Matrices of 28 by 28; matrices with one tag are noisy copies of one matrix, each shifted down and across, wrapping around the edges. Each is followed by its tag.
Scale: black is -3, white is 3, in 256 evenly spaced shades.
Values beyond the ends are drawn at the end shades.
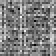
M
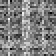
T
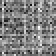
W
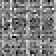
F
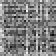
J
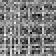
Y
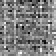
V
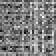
V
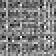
Y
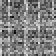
F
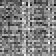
M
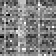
T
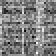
T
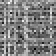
J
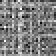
W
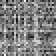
J
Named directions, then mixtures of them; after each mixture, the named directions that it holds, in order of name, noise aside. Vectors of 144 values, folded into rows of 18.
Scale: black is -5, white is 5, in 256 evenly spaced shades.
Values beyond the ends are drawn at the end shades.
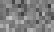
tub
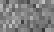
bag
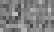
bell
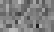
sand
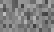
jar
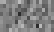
bell, sand.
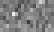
bag, bell, tub.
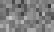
tub.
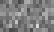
sand.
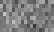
bag, jar.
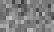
tub.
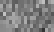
bag, jar, tub.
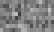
bell.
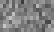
bag, tub.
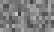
bell, jar.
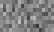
bag, jar, sand.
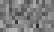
sand.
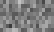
bag, bell, sand.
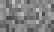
tub.
